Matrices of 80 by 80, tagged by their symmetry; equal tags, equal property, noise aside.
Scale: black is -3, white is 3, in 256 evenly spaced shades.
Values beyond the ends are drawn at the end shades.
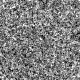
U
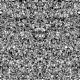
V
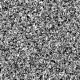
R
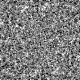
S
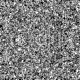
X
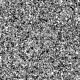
U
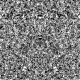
V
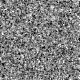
R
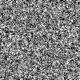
S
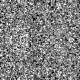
X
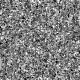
S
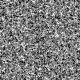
S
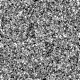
S
